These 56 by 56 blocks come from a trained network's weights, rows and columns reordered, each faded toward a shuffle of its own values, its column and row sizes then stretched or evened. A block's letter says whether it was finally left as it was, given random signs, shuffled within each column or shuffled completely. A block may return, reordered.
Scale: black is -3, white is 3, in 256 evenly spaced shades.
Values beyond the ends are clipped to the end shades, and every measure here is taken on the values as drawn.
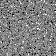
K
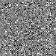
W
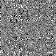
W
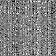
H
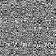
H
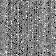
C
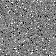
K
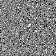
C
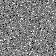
K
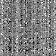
H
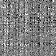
H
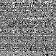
H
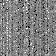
C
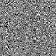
H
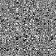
H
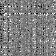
H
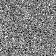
K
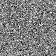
K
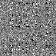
W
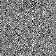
C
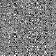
W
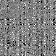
H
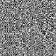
H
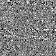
W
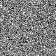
K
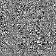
W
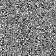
C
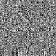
H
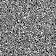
K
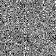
C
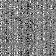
H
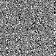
C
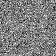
K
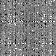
H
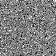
K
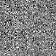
W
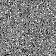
K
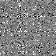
W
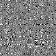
W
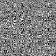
H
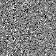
C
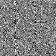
C
